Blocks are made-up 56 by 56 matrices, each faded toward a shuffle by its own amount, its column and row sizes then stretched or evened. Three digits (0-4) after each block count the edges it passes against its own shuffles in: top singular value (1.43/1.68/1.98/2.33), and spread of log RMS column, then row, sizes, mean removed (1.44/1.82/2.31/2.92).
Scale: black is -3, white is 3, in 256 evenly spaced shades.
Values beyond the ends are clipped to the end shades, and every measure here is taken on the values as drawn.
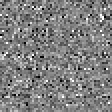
0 0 3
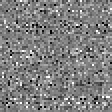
0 0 3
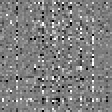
2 4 2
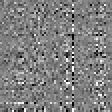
3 4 2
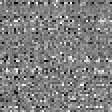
2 1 4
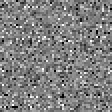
0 0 2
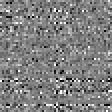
3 2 4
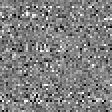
1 1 3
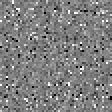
0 2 1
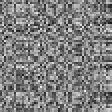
4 1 2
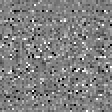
2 0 3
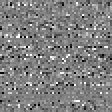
0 0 4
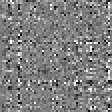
2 4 2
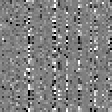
4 4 0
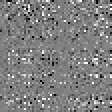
3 2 3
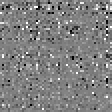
2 2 3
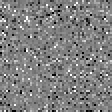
2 1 1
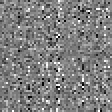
0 3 1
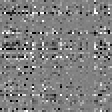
3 3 4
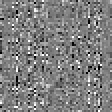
3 4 0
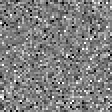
0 0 1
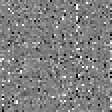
1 2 0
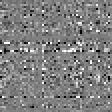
2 3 4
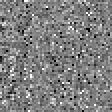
0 1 0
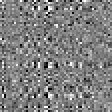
4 4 3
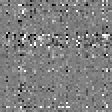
0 3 3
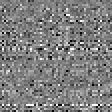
4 1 4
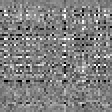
4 2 4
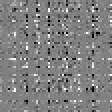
3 4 4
